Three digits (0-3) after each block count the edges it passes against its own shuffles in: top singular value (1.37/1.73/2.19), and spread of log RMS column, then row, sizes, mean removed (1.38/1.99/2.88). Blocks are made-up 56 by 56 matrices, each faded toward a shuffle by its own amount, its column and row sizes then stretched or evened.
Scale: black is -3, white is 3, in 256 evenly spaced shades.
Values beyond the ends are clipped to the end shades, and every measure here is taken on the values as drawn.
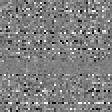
1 2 3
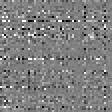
1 2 3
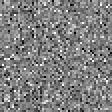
2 0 0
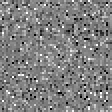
1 1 0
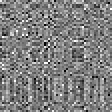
3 1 0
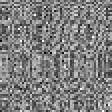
3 0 0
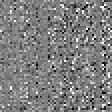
1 3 1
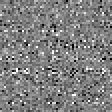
1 1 2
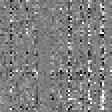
1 3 1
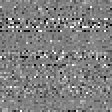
1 0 3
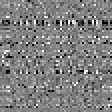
3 1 3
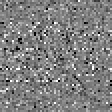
0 1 2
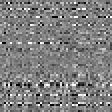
3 1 3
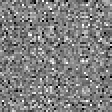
2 1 1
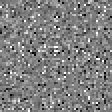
1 1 1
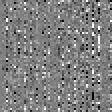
0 3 0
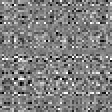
3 1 3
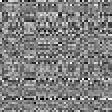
3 0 3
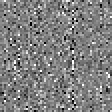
2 2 0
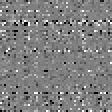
2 1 3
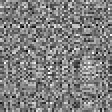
3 0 2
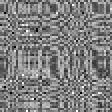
3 0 0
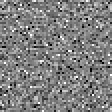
1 0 0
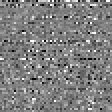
0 1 3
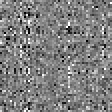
2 2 1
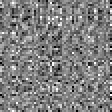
3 2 1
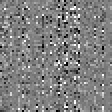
1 3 1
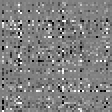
1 3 3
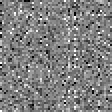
1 2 0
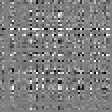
3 3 3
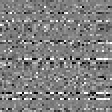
3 0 3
